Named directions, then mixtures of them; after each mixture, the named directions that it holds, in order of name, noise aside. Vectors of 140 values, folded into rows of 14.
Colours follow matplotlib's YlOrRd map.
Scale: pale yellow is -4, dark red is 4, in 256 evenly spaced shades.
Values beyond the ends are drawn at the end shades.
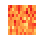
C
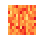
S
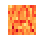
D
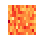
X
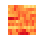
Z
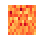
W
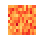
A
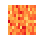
S, X.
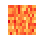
C, X.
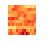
Z.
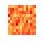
A.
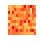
A, D.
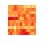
Z.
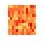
A, C, D.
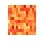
D, X.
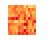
C, D, Z.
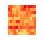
X, Z.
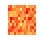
W, X.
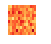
D, X.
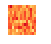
D.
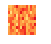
S.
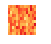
C, S.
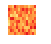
A, S, X.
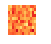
D, X.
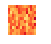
C, S.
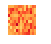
A.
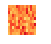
C, S.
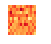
W.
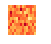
W.
